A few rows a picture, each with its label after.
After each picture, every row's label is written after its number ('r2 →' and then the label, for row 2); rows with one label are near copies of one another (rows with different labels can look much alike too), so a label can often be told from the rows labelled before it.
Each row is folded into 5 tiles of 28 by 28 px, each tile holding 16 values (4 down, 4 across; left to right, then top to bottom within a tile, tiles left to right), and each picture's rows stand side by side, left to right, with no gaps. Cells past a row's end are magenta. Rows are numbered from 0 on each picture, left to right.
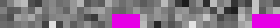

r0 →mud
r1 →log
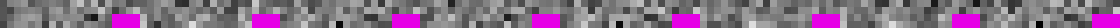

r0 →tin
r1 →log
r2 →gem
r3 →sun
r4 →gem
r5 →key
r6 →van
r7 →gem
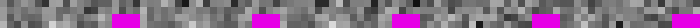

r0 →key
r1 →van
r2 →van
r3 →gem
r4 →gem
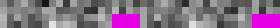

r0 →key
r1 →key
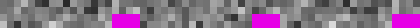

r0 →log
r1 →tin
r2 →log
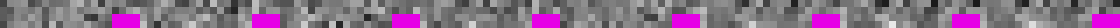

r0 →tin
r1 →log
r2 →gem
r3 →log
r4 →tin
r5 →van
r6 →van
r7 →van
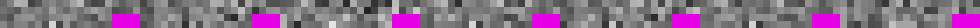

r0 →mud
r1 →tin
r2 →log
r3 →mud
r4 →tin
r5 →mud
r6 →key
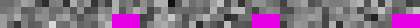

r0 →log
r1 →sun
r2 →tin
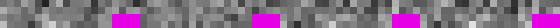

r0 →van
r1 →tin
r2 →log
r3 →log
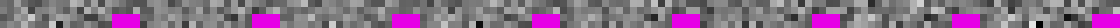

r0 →gem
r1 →tin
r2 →mud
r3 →gem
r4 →tin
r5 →tin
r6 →sun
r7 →gem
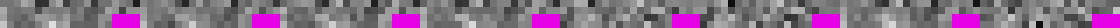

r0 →van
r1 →van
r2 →van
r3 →van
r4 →sun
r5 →sun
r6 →van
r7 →gem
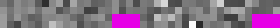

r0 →key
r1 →mud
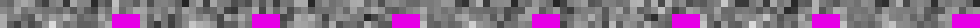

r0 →log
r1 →key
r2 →sun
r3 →van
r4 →tin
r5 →log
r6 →van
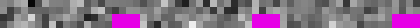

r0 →sun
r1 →log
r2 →key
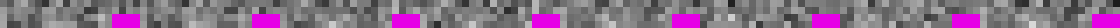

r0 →key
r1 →key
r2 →log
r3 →log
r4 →van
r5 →sun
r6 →sun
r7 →van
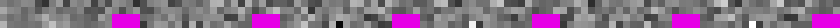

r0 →van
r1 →tin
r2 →gem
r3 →mud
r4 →sun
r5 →mud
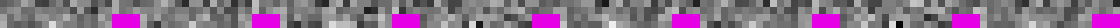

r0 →log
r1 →log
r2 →key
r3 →gem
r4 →van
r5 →log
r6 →gem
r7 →van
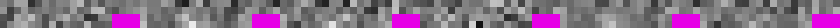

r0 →sun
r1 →van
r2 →log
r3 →gem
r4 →van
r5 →log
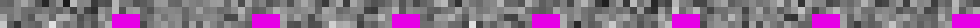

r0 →log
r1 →tin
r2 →key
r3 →mud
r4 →log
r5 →tin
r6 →log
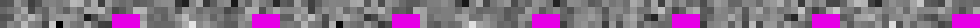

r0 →gem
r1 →van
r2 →gem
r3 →van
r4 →tin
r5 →tin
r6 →mud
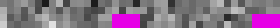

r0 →van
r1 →sun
